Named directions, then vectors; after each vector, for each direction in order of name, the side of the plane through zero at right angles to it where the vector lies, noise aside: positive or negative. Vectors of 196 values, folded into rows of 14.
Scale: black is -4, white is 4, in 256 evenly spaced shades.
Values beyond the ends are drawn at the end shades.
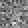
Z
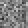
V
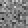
positive, negative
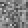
negative, negative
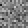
positive, negative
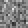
positive, negative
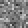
negative, negative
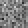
positive, negative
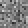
positive, negative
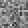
negative, negative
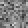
positive, positive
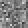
negative, negative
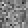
positive, positive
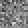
negative, positive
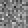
negative, positive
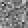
negative, negative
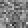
negative, negative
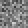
negative, positive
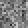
positive, positive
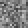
negative, negative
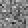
positive, negative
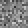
negative, positive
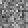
positive, positive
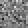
positive, negative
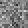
negative, negative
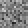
positive, negative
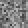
positive, positive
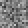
negative, negative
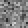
positive, positive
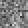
positive, positive
